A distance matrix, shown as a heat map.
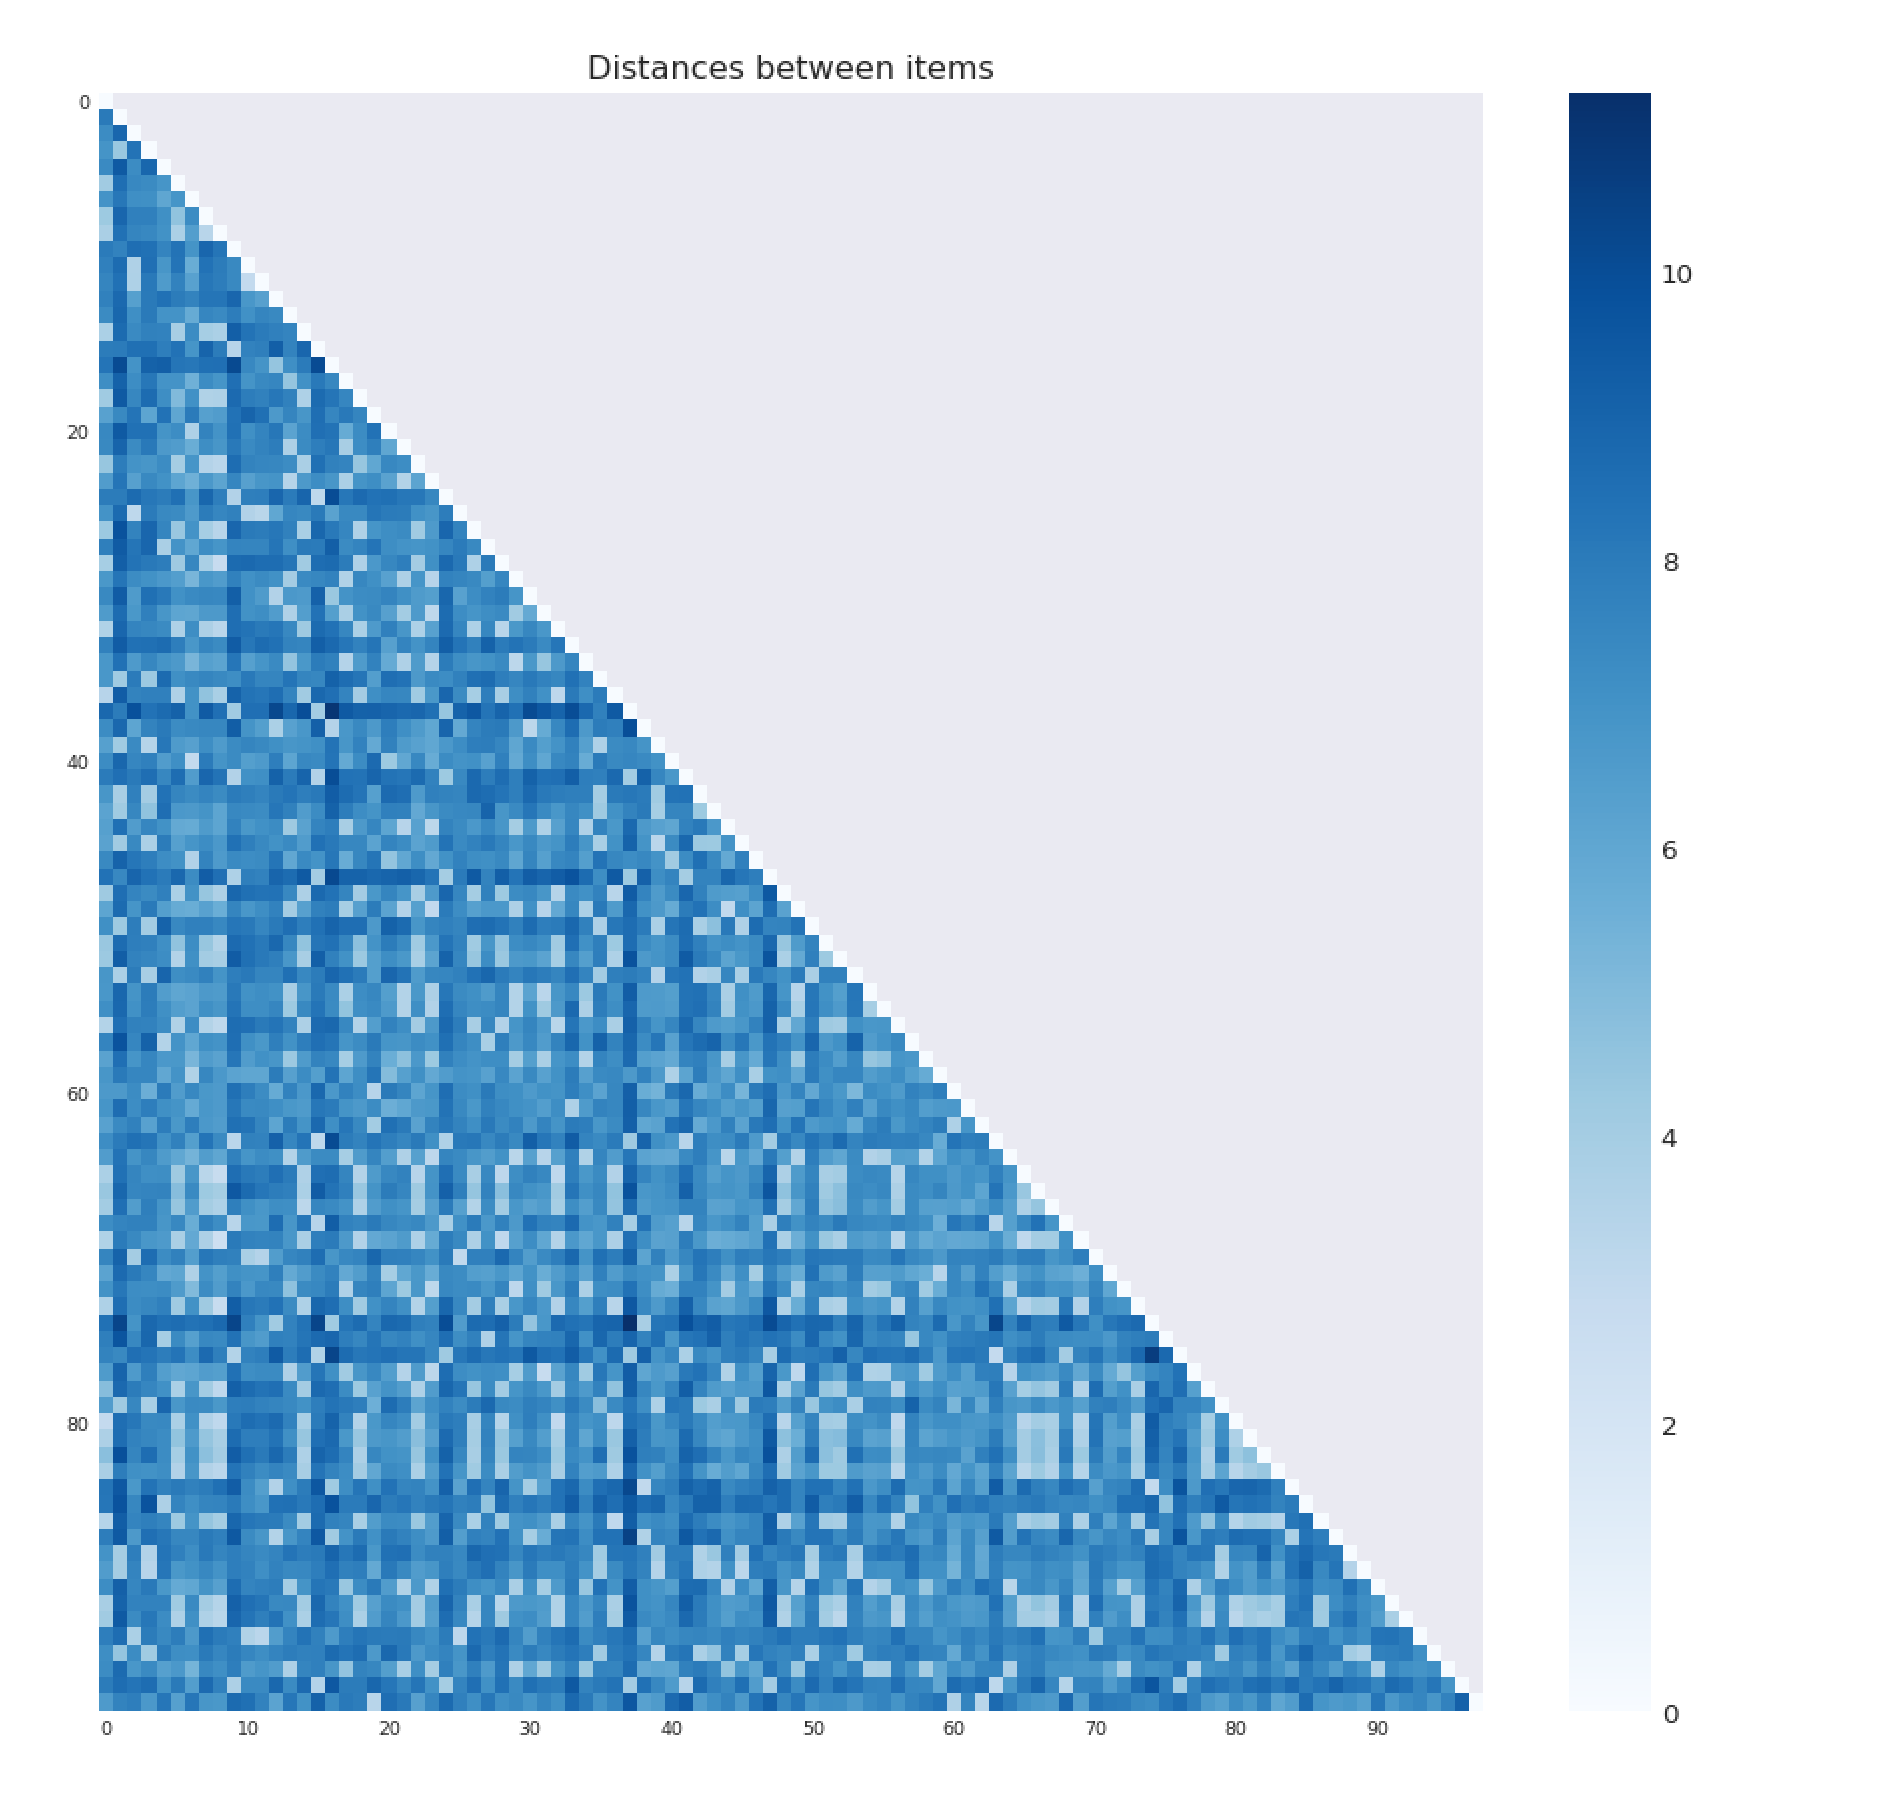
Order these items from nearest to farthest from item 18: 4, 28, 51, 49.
28, 51, 49, 4
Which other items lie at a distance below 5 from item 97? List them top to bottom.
19, 60, 62
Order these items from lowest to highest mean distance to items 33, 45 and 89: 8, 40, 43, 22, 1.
43, 1, 22, 8, 40
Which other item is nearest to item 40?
6
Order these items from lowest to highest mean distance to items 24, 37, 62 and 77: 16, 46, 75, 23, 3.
23, 46, 3, 75, 16
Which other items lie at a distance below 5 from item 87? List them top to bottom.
12, 16, 30, 38, 74, 84
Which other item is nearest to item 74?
84
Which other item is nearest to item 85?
4
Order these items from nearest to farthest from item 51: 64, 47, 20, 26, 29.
26, 64, 29, 20, 47
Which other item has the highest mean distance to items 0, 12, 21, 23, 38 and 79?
37
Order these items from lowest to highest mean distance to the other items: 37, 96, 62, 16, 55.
55, 62, 96, 16, 37
